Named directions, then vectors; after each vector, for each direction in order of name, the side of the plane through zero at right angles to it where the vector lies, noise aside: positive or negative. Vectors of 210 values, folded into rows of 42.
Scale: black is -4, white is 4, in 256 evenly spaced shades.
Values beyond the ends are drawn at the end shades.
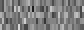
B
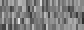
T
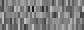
positive, positive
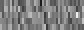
positive, negative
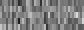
positive, negative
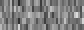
positive, negative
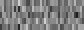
negative, positive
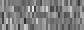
negative, negative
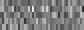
negative, negative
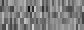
positive, positive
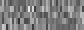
negative, negative
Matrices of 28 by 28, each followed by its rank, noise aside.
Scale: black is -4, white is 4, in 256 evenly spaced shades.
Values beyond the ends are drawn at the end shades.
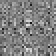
three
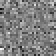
four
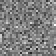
seven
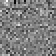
five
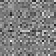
four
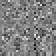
five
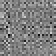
three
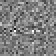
seven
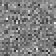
seven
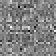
three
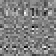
three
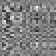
three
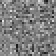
six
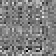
three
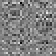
three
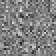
six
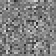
seven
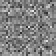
seven
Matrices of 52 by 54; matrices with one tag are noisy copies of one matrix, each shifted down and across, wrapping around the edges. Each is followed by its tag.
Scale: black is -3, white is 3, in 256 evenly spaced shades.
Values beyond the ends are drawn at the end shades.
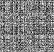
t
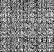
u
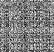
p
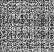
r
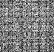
u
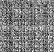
p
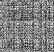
t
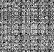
u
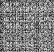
p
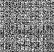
r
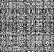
u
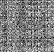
p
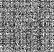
u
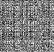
t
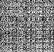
u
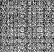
u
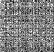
r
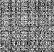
u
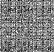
r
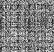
u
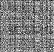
t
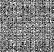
r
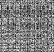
r
